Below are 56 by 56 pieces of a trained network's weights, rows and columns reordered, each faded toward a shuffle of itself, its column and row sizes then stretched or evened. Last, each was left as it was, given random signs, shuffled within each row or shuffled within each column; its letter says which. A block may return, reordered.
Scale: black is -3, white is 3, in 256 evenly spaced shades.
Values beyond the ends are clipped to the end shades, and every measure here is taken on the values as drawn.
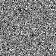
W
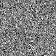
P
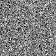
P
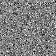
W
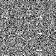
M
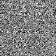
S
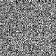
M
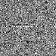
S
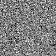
P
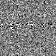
S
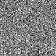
M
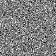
P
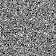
W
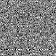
M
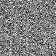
P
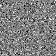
W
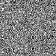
M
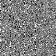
P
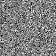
P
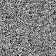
P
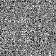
M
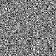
M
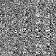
M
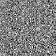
M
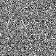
S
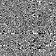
M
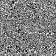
W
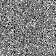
P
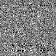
S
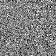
S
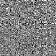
M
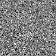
S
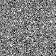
P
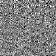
M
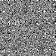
S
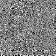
M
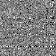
M
